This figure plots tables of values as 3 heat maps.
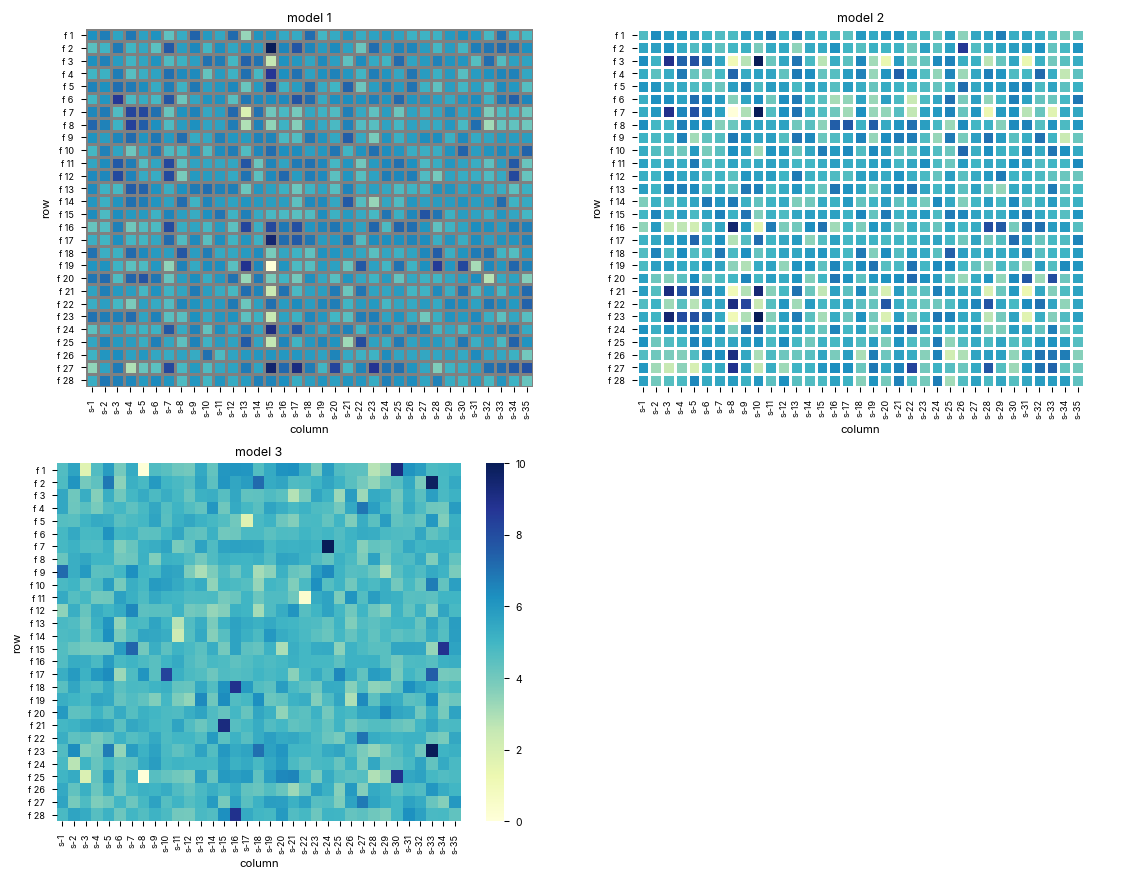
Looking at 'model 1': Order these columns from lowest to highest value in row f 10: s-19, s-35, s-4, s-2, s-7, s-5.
s-4, s-7, s-5, s-19, s-2, s-35
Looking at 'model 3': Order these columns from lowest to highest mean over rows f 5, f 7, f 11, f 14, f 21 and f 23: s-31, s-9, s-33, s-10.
s-31, s-10, s-9, s-33
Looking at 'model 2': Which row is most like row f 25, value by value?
f 28
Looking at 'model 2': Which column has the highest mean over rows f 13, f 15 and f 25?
s-9
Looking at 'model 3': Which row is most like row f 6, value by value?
f 16
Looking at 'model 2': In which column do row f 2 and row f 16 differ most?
s-8
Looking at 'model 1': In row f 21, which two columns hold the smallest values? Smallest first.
s-15, s-21
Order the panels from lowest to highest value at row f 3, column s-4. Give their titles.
model 3, model 1, model 2
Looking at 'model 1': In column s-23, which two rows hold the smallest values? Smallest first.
f 14, f 9
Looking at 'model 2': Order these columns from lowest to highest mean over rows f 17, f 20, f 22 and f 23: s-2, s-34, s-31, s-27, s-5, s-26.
s-34, s-26, s-2, s-31, s-27, s-5
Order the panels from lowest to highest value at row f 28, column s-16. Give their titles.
model 2, model 1, model 3
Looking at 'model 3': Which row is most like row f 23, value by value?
f 2
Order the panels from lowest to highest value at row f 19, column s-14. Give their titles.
model 3, model 2, model 1
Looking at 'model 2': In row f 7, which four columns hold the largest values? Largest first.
s-10, s-3, s-5, s-13
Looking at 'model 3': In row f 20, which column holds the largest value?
s-29
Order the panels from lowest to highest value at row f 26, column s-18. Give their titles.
model 2, model 3, model 1
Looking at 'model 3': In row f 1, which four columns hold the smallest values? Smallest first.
s-8, s-3, s-28, s-29
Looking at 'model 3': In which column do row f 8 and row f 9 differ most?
s-1
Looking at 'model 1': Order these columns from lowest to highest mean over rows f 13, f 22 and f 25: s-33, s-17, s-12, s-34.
s-17, s-33, s-34, s-12
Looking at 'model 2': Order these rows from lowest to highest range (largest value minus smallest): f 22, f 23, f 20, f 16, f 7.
f 20, f 22, f 16, f 23, f 7
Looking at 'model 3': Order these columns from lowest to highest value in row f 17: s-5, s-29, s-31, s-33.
s-31, s-29, s-5, s-33
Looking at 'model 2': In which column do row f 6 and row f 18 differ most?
s-22
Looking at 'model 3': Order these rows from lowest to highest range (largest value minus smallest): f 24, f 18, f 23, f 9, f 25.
f 24, f 9, f 18, f 23, f 25
